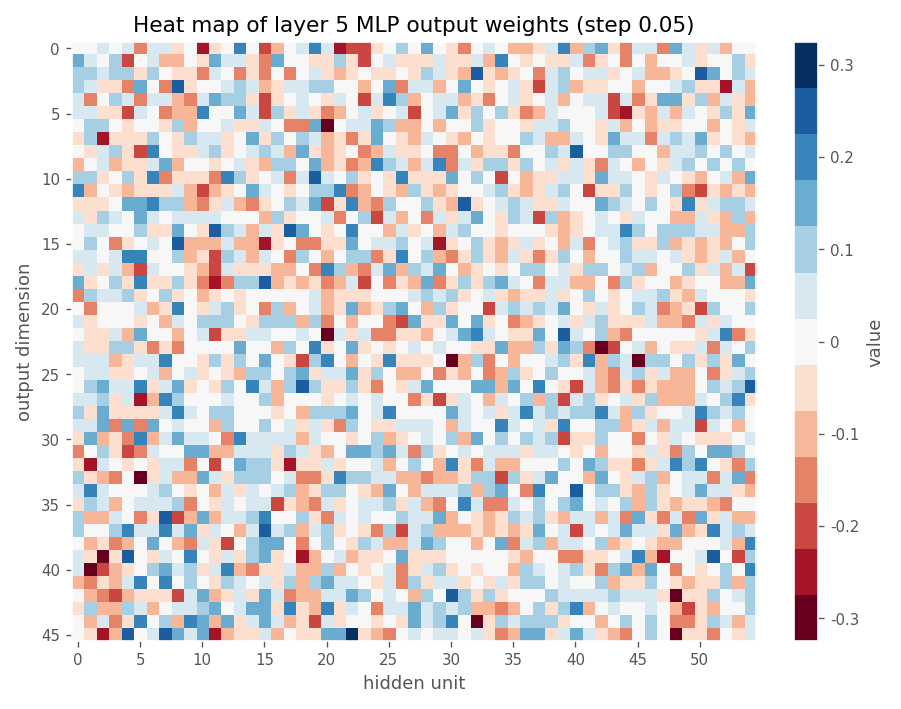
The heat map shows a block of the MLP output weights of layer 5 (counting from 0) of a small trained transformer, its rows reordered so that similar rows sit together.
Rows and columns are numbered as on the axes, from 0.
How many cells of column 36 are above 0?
16
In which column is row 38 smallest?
12
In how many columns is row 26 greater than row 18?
29
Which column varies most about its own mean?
5
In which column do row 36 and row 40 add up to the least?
1
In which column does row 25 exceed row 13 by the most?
24
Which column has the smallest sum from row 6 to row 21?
20
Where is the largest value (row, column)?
45, 22
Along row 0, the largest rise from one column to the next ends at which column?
48
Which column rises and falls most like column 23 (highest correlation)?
10
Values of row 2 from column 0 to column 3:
0.1 0.1 0.05 0.1
